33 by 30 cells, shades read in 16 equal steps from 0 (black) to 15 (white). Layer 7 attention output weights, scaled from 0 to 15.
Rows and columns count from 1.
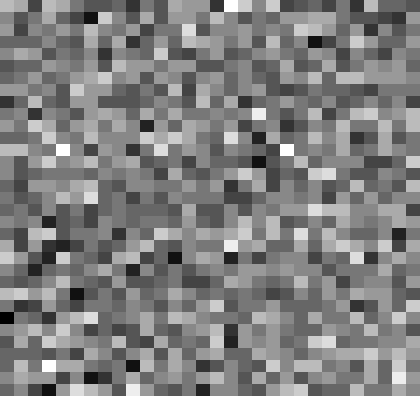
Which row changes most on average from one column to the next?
22
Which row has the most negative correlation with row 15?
4
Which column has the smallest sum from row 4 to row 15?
19
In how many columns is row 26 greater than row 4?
13
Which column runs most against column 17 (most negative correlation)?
16
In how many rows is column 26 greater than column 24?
12
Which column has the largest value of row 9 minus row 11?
21
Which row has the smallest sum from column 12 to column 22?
14
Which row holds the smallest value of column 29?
20
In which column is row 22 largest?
26
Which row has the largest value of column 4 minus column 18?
31
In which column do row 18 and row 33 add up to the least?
15
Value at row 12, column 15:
7
